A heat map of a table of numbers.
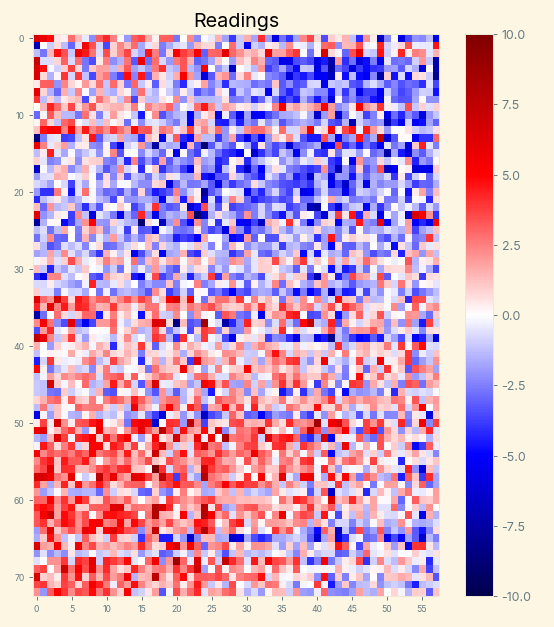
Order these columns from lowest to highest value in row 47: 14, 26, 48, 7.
7, 48, 26, 14
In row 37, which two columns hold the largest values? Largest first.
24, 39
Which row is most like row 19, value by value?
33
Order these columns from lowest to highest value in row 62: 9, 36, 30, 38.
36, 30, 9, 38
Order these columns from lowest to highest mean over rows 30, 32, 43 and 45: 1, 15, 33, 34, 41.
15, 1, 33, 41, 34
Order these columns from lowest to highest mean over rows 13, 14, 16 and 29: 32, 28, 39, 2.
39, 32, 2, 28
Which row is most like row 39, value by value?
4
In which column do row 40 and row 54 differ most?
17
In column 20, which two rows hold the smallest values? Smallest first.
37, 15
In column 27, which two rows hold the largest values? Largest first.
52, 68
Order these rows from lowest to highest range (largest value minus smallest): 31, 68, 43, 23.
43, 31, 68, 23
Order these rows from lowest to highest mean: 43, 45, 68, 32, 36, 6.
6, 32, 36, 43, 45, 68
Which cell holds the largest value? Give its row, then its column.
56, 17
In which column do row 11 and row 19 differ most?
5
